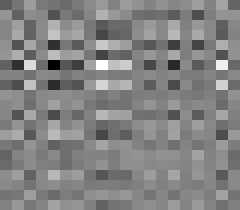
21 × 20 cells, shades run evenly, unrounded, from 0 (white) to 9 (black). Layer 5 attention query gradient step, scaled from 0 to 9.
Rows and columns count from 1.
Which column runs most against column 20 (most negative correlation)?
16
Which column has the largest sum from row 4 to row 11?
5
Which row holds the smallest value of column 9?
7
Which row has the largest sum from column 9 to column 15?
14
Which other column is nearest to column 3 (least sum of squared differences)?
11
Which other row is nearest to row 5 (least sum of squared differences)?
12
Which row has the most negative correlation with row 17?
10
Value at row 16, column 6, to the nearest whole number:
5
